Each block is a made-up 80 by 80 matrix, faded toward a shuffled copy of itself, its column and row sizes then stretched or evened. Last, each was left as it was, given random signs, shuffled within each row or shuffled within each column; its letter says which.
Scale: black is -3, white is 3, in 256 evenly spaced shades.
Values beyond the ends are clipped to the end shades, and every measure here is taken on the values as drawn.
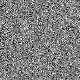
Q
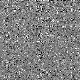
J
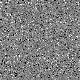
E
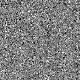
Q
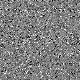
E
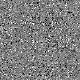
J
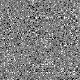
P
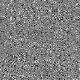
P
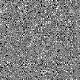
P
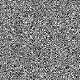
P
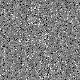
Q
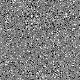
J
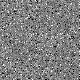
Q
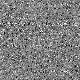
E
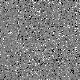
J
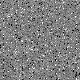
Q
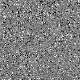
J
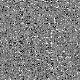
P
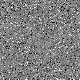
E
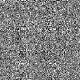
P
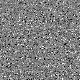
E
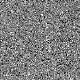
J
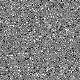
E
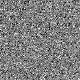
E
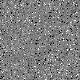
J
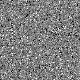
Q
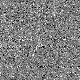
E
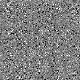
P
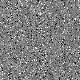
Q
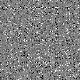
P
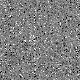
Q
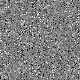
Q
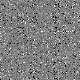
J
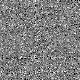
J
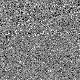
E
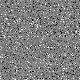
E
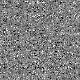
J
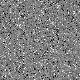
Q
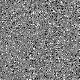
Q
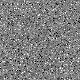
E
